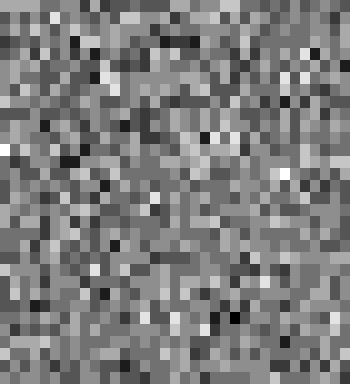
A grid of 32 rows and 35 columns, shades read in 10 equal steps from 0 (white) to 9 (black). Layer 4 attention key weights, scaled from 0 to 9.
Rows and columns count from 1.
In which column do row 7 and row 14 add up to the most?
8
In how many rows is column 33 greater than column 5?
11
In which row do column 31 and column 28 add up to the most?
31
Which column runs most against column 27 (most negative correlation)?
24
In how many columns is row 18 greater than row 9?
8
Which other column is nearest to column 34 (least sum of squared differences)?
18
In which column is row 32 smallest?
28
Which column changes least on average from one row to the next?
30
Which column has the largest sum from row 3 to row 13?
15
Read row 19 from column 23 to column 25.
6 5 5
